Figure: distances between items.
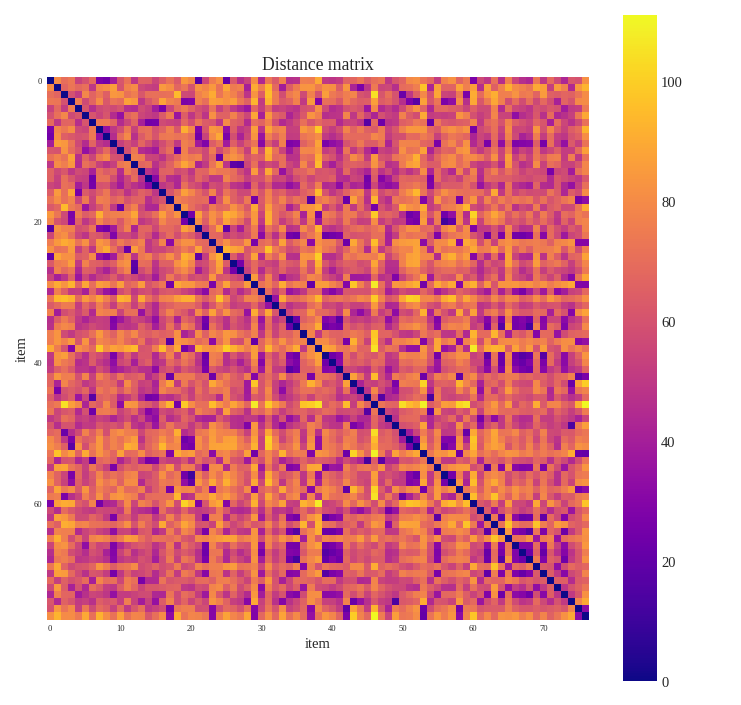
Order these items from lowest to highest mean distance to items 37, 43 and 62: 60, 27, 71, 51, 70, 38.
70, 27, 71, 60, 51, 38
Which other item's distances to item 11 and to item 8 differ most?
24
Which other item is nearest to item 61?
48
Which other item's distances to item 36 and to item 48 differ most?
63
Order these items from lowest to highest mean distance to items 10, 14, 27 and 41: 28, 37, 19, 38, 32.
28, 32, 37, 19, 38
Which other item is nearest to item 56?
20
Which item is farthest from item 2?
46
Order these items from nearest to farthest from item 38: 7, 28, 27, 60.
28, 27, 7, 60
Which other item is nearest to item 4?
16
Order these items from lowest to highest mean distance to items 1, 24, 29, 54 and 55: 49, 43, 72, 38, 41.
41, 49, 43, 72, 38
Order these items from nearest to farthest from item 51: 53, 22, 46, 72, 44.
72, 44, 22, 53, 46
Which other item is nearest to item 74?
49
